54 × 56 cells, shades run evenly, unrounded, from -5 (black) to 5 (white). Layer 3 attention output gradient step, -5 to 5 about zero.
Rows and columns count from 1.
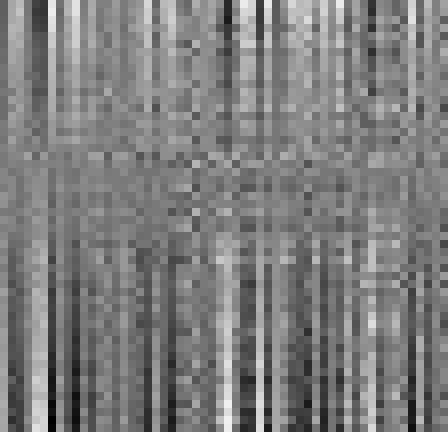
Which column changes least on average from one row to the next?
35
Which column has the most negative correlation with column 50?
56
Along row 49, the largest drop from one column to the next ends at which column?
7
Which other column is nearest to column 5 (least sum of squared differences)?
6
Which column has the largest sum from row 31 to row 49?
29
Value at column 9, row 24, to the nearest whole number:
0
